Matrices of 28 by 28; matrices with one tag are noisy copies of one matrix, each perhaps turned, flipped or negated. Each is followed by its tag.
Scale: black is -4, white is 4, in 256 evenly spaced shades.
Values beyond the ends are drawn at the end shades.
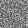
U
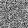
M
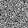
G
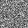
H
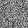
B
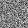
M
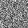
G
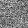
B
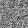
M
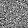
U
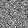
M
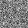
M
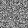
M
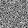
M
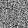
H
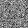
H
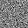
U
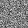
M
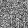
B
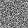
U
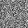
G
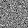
U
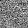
B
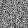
B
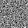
U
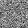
G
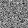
M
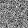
G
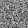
G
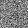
H
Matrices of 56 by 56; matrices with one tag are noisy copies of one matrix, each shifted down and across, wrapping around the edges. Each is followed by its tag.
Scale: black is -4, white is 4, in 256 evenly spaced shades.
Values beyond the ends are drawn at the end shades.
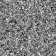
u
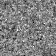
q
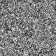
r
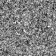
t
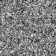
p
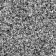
t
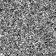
u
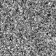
u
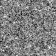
r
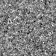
q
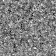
q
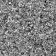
q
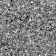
q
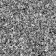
t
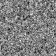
t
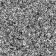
t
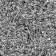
q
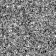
p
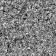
q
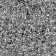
q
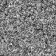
q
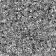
q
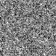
u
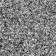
q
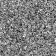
t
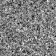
u
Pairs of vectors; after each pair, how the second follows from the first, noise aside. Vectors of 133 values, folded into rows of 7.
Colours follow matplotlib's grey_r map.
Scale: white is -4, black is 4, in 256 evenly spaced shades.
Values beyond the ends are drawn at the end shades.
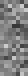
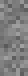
negated, shrunk.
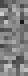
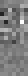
negated, partly zeroed.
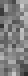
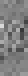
negated, partly zeroed.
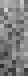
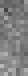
negated, shrunk.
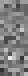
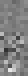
wrapped around, partly zeroed.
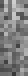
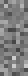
wrapped around, partly zeroed.
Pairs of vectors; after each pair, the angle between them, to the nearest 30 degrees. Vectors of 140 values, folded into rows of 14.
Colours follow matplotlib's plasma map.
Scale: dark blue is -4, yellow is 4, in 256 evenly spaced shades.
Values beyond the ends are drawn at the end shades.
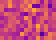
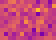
60 degrees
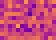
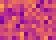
120 degrees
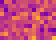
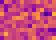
30 degrees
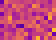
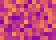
90 degrees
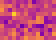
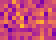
90 degrees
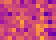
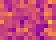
150 degrees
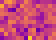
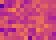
150 degrees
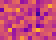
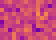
150 degrees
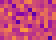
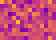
150 degrees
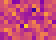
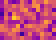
60 degrees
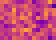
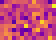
150 degrees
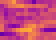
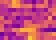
30 degrees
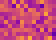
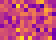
30 degrees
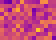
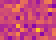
60 degrees
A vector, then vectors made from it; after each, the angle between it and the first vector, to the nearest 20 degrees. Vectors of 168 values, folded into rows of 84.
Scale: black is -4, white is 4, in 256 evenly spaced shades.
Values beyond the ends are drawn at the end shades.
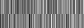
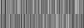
100 degrees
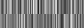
100 degrees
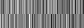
160 degrees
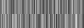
80 degrees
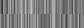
100 degrees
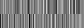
40 degrees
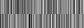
20 degrees
